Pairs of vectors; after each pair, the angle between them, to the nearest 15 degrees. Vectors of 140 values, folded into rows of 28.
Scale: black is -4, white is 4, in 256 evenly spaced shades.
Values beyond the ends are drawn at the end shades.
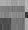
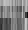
30 degrees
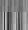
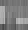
105 degrees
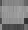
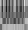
135 degrees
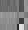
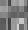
120 degrees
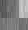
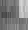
15 degrees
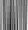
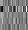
90 degrees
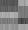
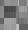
90 degrees
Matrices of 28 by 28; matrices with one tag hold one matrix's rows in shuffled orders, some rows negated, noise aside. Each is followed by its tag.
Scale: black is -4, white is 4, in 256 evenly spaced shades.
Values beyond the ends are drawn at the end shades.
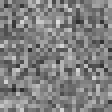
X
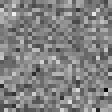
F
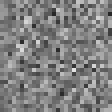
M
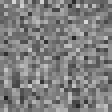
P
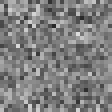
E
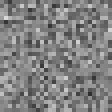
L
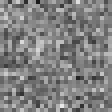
X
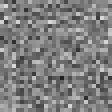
F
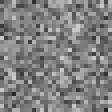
F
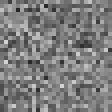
E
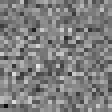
X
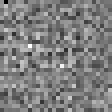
X
